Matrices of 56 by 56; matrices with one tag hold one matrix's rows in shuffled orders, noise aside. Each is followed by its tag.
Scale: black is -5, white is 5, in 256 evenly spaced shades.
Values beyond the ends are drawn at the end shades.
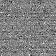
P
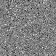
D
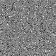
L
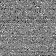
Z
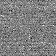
P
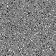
L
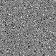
L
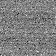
Z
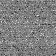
Z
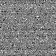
Z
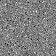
D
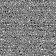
P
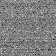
Z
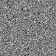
D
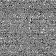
P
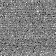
Z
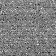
Z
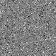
L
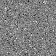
D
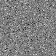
D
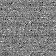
P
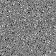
L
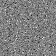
D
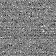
P
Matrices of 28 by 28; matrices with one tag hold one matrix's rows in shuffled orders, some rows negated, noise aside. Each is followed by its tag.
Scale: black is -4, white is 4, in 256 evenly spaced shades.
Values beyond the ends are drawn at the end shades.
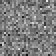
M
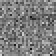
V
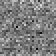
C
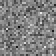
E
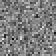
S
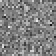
S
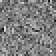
S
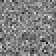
M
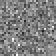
E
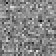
C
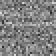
V
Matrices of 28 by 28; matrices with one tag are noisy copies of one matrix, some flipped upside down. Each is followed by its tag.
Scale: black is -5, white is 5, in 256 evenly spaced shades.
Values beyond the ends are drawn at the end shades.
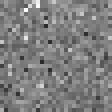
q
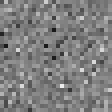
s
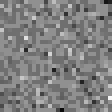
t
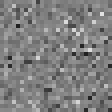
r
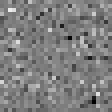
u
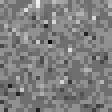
q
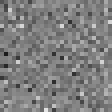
s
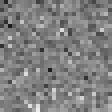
q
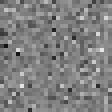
s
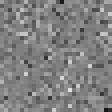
t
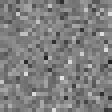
t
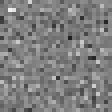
u
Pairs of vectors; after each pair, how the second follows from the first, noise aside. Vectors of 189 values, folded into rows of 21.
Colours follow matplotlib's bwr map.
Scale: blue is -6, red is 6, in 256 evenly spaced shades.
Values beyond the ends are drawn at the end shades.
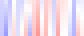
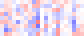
sign-scrambled.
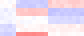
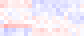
wrapped around, shrunk.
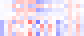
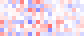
sign-scrambled.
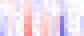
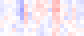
reversed, shrunk.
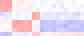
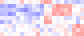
reversed.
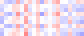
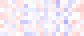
reversed, negated, shrunk.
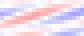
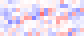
sign-scrambled.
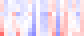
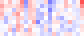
reversed.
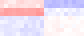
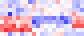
wrapped around, scaled up.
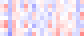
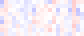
reversed, negated, shrunk.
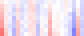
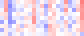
reversed.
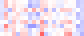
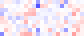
wrapped around, negated, partly zeroed.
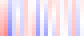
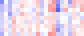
wrapped around.
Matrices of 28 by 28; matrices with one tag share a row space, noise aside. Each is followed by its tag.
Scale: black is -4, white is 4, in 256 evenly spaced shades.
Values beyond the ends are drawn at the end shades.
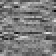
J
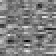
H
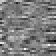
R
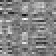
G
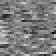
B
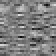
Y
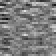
B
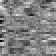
R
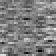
H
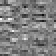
G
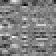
G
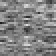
H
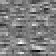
Y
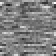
J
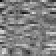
R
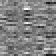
H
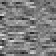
R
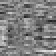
H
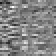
G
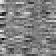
R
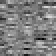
H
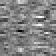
Y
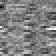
R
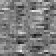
Y
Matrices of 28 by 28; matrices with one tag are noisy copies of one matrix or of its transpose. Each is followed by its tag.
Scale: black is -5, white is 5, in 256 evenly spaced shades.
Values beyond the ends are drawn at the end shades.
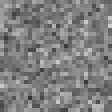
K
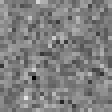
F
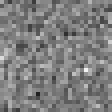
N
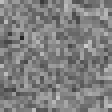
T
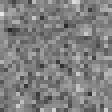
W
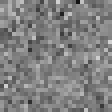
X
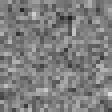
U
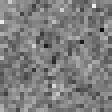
X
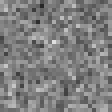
T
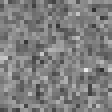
N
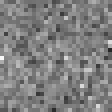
N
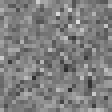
F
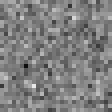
W
